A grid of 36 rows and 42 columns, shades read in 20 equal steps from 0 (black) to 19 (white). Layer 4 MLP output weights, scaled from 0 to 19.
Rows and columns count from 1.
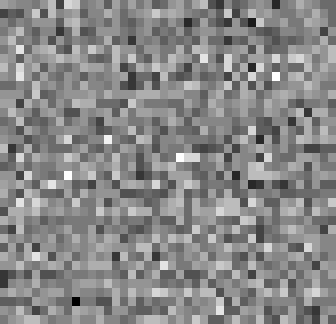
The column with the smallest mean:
35
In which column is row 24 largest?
28
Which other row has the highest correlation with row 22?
20
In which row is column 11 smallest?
4
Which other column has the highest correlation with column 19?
18
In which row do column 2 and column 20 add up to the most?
33
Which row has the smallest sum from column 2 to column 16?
34
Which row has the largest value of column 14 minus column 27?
16
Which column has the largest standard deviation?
32
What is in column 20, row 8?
15
